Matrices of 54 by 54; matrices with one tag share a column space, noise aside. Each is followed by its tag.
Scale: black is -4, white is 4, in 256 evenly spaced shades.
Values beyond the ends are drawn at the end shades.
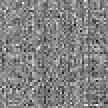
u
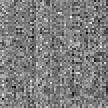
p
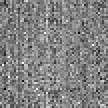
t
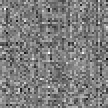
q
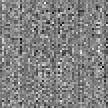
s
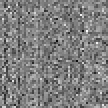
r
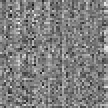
u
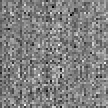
r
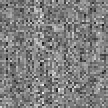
q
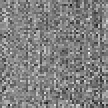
t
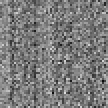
r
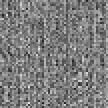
u
